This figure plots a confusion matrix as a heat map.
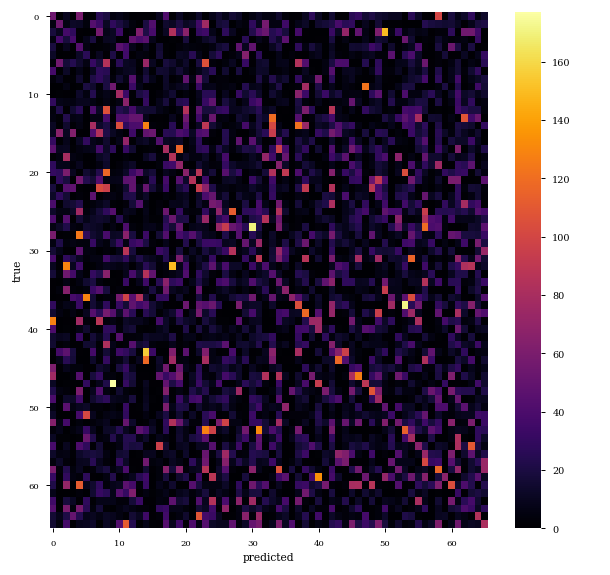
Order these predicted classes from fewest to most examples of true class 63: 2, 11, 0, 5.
11, 5, 0, 2
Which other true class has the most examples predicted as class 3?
15
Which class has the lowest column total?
36
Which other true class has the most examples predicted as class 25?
27
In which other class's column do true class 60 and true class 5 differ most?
4
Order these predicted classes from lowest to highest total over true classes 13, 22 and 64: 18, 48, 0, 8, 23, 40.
18, 0, 40, 48, 23, 8
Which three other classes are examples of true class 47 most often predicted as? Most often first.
9, 40, 17
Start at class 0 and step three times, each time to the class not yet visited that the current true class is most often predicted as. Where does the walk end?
56
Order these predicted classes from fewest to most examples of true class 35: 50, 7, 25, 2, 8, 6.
25, 8, 6, 7, 2, 50
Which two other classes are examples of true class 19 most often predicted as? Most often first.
58, 34
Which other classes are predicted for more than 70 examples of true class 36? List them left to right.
5, 11, 13, 54
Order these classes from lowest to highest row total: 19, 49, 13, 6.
19, 49, 6, 13
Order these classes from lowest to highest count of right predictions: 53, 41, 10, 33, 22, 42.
41, 33, 42, 10, 22, 53
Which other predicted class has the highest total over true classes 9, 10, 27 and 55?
30
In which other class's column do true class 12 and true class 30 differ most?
8
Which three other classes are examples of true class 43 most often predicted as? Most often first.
14, 44, 37
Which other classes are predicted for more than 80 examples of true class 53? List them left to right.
23, 24, 31
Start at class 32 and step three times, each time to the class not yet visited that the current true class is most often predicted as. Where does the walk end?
50
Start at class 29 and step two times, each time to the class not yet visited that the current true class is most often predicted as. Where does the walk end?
54
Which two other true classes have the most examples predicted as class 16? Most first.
55, 46
